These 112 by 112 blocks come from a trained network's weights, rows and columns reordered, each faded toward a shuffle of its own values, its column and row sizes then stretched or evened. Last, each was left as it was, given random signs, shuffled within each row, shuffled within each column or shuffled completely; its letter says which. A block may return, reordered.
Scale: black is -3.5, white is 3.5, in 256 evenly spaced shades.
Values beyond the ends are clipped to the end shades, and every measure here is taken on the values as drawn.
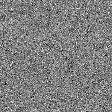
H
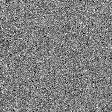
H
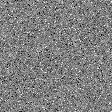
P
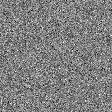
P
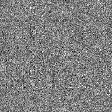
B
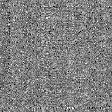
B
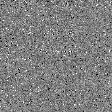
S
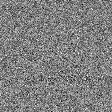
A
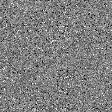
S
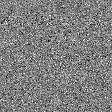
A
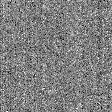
H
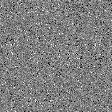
S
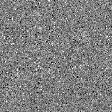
B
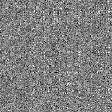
B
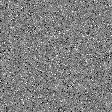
P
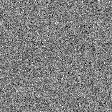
A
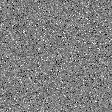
P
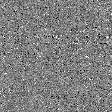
S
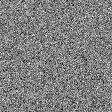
P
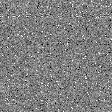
B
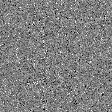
H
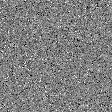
P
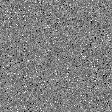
H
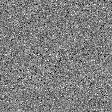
A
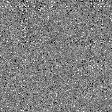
S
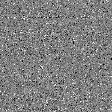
S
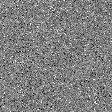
H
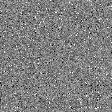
B
